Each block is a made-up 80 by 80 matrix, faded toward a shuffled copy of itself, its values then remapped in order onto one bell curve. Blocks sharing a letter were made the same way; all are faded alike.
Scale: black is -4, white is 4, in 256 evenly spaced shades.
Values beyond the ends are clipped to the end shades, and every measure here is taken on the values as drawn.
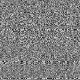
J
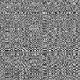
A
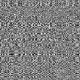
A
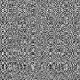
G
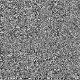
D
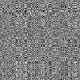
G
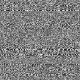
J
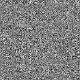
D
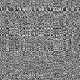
A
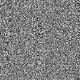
D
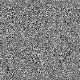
D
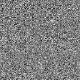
D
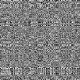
A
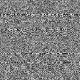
J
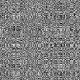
G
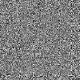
D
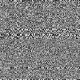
J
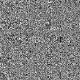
D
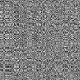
G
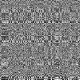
A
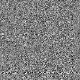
D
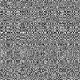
A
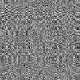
G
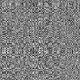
G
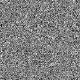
D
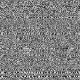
J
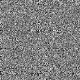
D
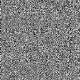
D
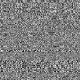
J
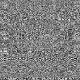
J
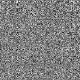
D
